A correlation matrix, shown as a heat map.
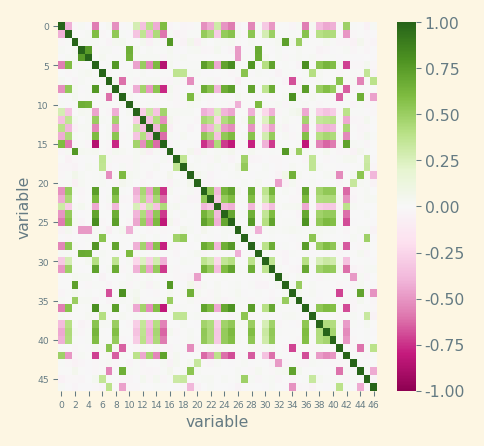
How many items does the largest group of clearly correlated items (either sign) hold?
22
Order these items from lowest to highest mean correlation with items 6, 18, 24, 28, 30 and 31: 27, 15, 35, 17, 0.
15, 0, 35, 17, 27
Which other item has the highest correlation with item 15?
42
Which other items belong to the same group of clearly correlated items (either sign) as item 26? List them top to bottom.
3, 4, 10, 29
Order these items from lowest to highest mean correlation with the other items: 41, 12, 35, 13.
13, 41, 35, 12
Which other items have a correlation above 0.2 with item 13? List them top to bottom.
0, 11, 15, 23, 42
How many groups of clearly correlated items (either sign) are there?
6
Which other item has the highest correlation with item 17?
27
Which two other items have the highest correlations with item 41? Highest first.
7, 46
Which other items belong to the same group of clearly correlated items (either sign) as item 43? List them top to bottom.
20, 32
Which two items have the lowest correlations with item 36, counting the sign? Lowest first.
15, 42
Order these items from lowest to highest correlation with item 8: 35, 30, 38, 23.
23, 35, 30, 38
